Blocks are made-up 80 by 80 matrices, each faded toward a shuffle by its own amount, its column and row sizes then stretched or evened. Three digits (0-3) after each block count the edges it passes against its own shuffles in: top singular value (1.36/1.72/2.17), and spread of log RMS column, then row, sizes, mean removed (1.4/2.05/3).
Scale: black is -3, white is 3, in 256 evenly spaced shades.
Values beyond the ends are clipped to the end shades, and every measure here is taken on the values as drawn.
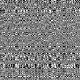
3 1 3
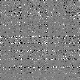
0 2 3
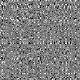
3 2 2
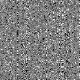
2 2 0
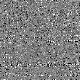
0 1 2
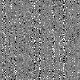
2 3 1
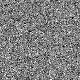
0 0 0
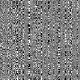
3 3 1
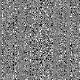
0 3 1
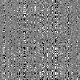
3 3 1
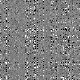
1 3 2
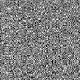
3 1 1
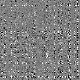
1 3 2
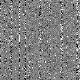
1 3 0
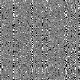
3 3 0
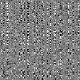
3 3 2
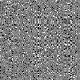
3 2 0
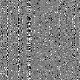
3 3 0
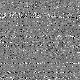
0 0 3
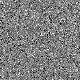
0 1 0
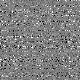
1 1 3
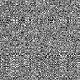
3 0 2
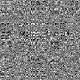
3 1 2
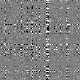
3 3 3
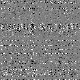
1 1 3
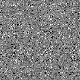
1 1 2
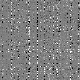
2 3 2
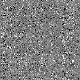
1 2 1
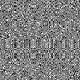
3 0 0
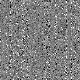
0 2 0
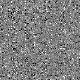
0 2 1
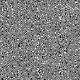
0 2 0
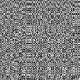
3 2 2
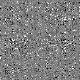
1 2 2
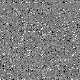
0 1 2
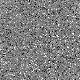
1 1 0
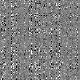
1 3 2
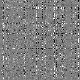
2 3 2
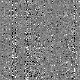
1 3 1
